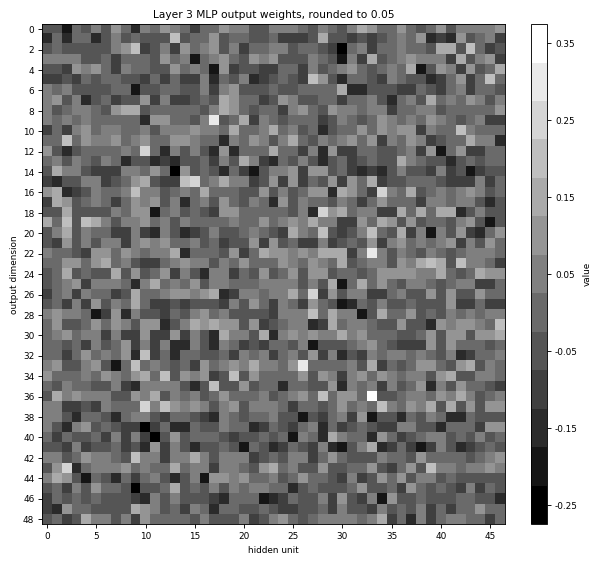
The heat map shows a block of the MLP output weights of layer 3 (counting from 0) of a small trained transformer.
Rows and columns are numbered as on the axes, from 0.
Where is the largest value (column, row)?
33, 36
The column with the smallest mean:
30
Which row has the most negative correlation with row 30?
2
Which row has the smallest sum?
41
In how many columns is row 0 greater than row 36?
15
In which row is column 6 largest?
23
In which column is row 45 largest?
13
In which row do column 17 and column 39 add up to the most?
9
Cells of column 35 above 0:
14
